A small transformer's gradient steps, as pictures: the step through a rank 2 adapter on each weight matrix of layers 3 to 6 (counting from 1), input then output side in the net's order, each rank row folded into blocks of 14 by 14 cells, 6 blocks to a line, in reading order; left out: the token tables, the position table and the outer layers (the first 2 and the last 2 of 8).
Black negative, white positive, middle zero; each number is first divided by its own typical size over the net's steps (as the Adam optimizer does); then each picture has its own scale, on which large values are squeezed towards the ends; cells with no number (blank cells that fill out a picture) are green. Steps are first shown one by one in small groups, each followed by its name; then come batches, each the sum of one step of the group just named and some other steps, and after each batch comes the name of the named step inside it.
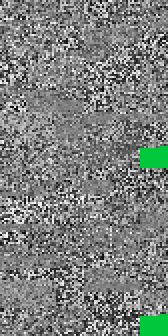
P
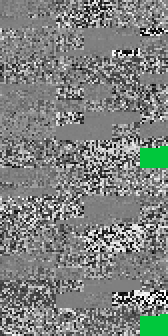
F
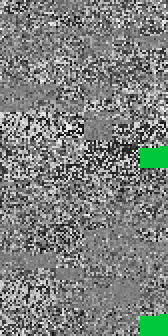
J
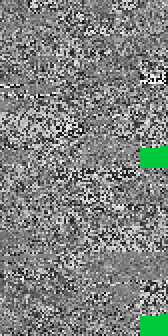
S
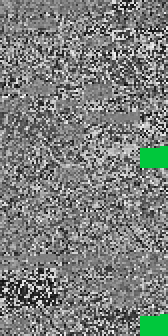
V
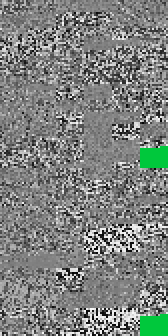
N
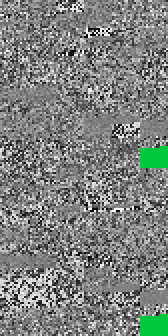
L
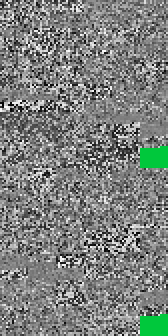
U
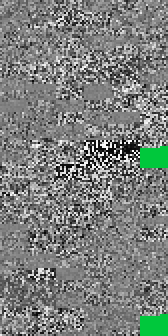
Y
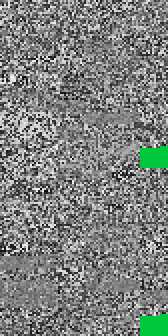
P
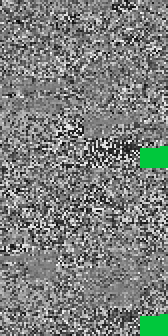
Y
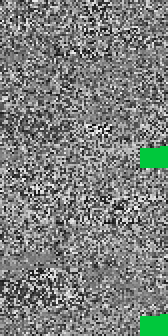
V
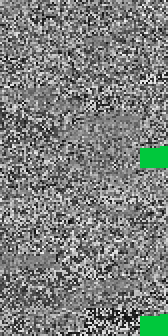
F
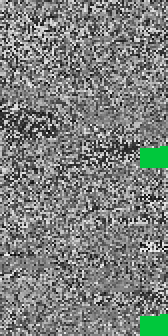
L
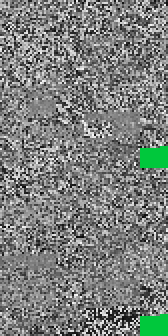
J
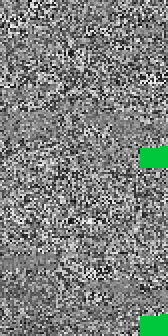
S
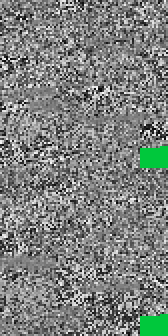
P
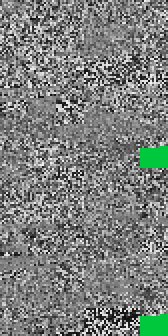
P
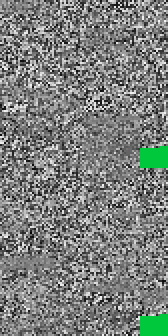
P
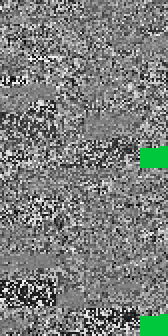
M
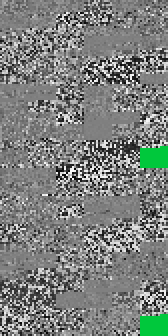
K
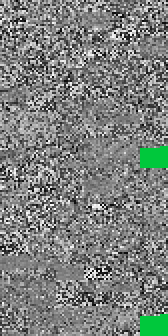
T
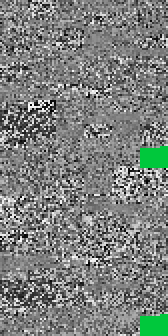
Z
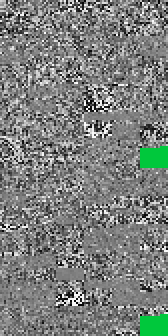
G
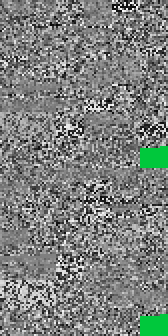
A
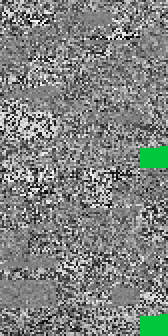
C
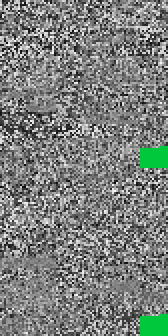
G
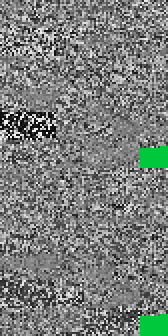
M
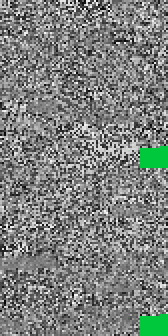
G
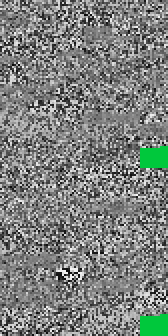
K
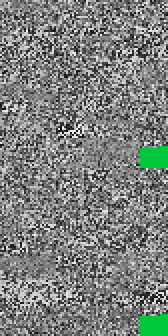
A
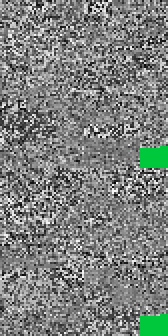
Z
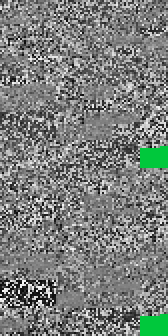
M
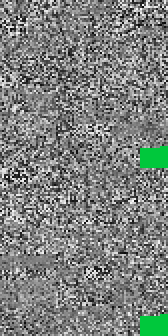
T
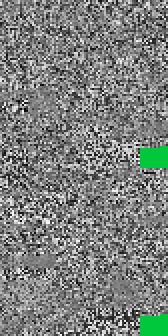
Z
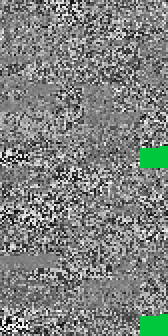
K
